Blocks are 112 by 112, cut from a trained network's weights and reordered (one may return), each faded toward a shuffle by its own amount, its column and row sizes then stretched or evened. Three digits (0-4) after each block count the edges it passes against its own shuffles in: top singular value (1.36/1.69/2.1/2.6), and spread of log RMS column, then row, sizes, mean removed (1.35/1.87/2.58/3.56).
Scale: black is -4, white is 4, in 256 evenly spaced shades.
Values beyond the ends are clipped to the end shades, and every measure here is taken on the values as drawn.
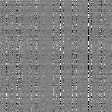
4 4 0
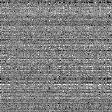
4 3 2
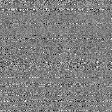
0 2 4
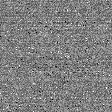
1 1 1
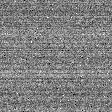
3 0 0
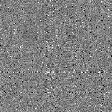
2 1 1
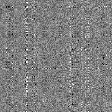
3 3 2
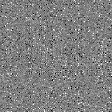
3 2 1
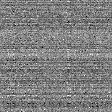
4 2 1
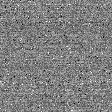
1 0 1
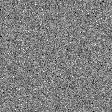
1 0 0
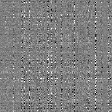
2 4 2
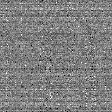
3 3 0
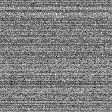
4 0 1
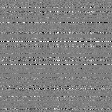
3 0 4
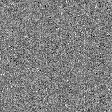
2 0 1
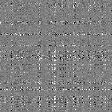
3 3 4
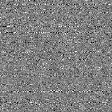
3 0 3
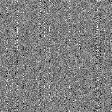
2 3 0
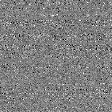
1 1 3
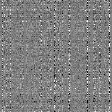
2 4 1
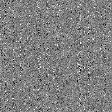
0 3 0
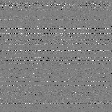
4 0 4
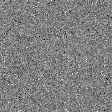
0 1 1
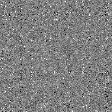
0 2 2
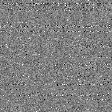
0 0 3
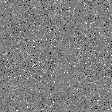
0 2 1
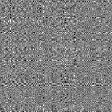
4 2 3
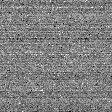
3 0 1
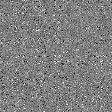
0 1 2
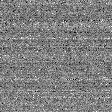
2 0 2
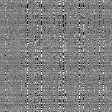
4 4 0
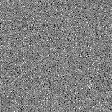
2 0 0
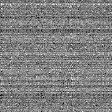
4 3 1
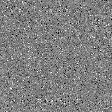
1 1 1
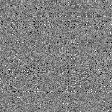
2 1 2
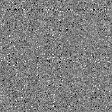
1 2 2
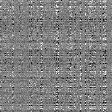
4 4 1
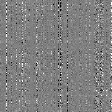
3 4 2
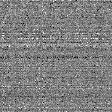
3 2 2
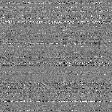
2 2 4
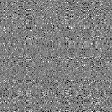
4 2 3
